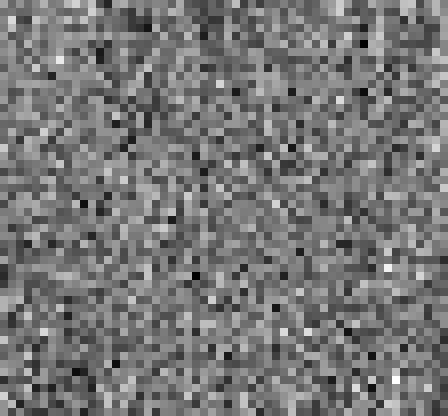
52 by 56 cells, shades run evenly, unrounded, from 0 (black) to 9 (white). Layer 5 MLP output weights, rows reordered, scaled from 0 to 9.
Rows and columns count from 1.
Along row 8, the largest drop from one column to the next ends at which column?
13
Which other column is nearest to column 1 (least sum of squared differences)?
36
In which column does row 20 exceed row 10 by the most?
7
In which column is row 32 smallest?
38
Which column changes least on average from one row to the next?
42
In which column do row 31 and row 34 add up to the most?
49
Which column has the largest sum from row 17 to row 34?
19
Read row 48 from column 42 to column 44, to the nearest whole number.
1 5 3
